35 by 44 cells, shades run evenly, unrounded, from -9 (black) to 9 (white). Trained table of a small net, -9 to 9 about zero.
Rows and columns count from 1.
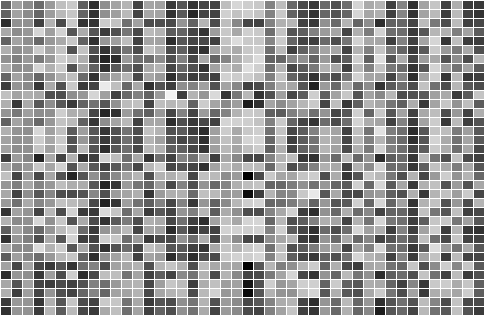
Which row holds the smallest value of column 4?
18
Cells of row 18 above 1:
15
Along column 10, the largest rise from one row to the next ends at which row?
24
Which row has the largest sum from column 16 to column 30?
32
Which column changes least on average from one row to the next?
3
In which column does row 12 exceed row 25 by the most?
19
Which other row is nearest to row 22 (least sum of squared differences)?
33
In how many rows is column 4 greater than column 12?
10
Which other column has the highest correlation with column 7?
39
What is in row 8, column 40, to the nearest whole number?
6
